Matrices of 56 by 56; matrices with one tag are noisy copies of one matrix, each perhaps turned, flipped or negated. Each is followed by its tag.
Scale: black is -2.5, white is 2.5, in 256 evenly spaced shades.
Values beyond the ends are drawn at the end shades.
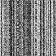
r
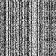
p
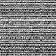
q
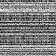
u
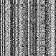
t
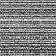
q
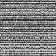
q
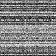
r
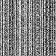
q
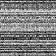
r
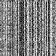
p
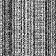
u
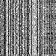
p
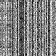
p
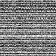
q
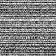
q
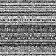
r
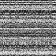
t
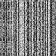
p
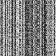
r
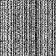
q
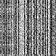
p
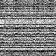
p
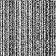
q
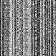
r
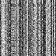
t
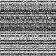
r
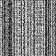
u
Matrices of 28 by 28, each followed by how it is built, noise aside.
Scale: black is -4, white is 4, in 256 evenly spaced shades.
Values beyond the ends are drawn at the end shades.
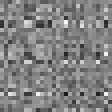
low rank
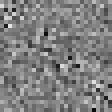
block diagonal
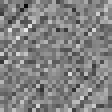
Hankel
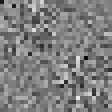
block diagonal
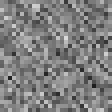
Toeplitz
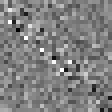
banded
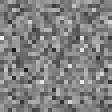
repeating columns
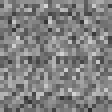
repeating columns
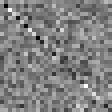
diagonal
